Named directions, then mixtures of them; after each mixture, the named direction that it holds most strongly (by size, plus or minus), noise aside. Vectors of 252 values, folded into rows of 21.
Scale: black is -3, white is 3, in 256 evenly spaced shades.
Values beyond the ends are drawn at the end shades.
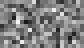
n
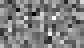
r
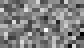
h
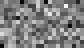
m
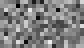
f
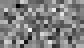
f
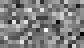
h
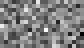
h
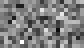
n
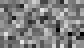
h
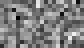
n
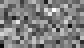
m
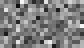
f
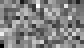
m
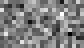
h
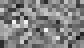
h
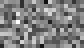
m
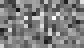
r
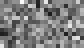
m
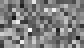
n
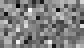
f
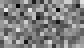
f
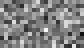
h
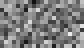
h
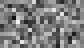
n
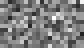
r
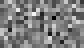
r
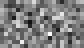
n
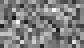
n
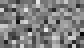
h
